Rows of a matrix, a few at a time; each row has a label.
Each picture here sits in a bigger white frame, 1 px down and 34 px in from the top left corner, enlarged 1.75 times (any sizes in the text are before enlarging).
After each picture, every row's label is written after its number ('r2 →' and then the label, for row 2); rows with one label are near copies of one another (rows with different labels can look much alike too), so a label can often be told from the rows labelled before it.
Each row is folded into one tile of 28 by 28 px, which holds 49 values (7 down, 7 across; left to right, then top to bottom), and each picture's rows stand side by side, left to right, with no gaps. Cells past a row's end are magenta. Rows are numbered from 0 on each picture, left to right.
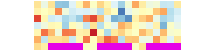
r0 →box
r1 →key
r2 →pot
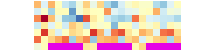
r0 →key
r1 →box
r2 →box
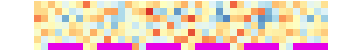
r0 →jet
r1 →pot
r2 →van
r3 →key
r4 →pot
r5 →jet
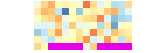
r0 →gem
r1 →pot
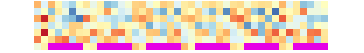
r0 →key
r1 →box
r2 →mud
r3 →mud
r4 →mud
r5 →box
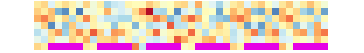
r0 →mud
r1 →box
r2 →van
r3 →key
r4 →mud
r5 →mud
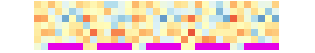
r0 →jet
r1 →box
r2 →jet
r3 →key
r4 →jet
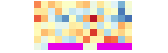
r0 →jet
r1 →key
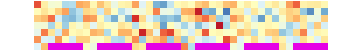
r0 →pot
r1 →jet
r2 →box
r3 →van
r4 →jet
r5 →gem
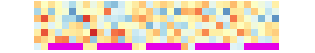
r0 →key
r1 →box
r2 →mud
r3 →van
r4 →jet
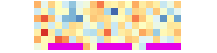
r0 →key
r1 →gem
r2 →jet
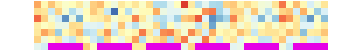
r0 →jet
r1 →gem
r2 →box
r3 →pot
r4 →jet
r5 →jet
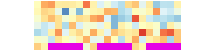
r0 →gem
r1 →pot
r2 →box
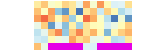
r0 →mud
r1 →jet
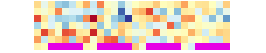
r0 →box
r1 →key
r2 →van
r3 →jet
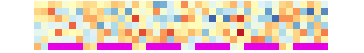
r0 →van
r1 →mud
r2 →box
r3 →jet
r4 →key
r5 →mud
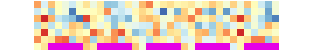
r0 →key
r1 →box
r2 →gem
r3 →mud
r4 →key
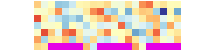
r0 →box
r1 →van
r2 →gem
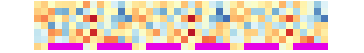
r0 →mud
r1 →key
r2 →mud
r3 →key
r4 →mud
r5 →key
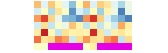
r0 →key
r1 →key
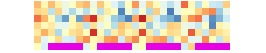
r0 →jet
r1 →key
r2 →key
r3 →pot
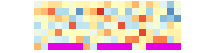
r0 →van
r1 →van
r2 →key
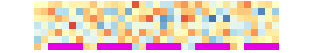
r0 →van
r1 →mud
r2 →pot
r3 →jet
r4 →gem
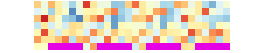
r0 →key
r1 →pot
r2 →pot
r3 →box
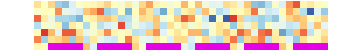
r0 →box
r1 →van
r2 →gem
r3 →jet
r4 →box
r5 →gem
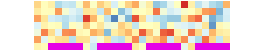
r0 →box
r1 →jet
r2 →box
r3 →pot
